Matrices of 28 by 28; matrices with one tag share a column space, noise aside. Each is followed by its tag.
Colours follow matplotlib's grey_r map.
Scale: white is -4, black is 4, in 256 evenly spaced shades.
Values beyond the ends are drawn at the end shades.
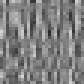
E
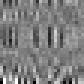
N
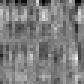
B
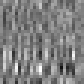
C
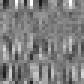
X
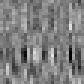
C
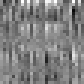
B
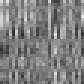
E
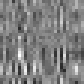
C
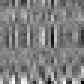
N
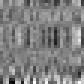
N
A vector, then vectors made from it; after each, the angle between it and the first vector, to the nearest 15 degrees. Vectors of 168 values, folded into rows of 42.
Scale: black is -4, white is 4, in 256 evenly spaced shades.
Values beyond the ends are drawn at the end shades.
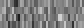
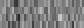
15 degrees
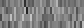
90 degrees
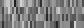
75 degrees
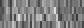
120 degrees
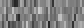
30 degrees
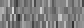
30 degrees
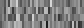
135 degrees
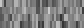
105 degrees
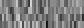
120 degrees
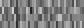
60 degrees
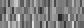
165 degrees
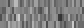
165 degrees
